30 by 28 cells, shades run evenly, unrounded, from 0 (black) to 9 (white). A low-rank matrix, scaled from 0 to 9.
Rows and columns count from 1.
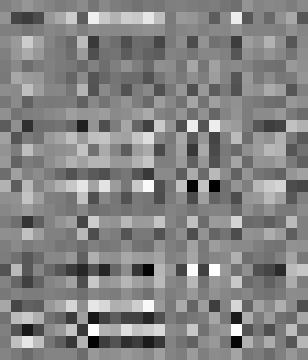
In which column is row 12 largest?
14
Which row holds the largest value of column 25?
16
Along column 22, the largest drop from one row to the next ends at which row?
29
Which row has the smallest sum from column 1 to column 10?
23
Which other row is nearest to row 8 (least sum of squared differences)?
20
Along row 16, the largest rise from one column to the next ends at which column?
19
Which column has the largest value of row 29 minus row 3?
3
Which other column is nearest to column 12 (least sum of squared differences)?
15
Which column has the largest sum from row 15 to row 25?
18
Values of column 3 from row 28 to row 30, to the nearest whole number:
1 8 4
